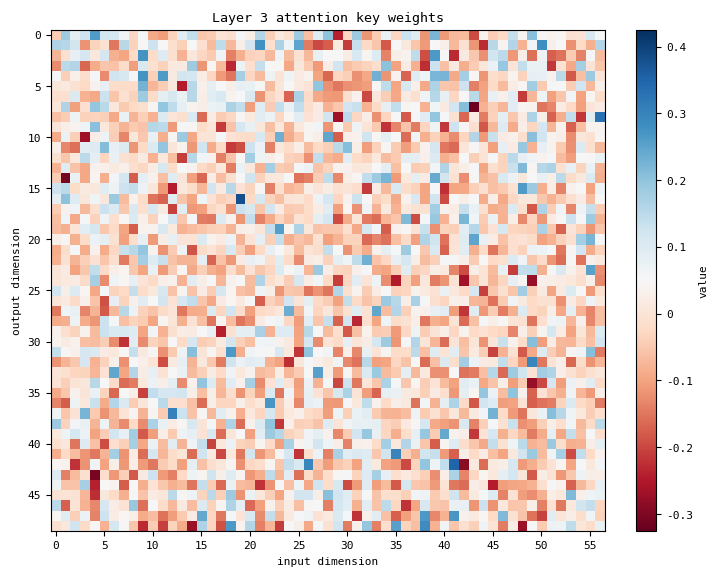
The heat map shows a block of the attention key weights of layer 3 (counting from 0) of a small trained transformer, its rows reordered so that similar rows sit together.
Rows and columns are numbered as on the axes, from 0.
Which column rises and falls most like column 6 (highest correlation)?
27
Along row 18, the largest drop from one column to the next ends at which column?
37
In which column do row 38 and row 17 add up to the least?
49
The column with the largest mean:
39
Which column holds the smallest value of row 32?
24
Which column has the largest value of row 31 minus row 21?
14
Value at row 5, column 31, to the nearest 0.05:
-0.1
